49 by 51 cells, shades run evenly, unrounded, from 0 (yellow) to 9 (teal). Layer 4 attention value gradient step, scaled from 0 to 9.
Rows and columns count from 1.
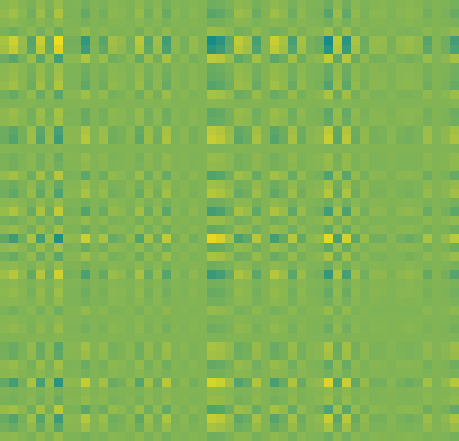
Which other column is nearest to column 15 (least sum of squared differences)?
9
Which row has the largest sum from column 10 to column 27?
5
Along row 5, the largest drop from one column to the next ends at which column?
38
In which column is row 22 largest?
7
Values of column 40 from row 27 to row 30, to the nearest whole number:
6 4 5 4
